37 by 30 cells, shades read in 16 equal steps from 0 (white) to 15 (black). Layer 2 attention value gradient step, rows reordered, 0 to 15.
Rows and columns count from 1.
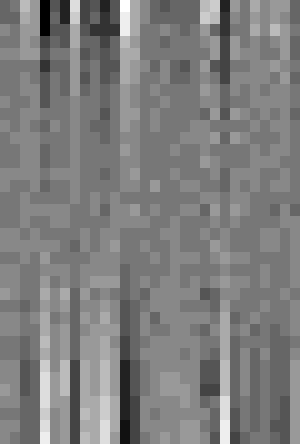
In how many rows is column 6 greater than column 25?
12
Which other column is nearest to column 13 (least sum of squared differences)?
8
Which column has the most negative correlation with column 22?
17
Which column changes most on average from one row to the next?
22
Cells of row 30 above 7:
14
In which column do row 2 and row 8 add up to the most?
5
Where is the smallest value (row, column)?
1, 13
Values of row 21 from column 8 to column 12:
9 7 8 7 6
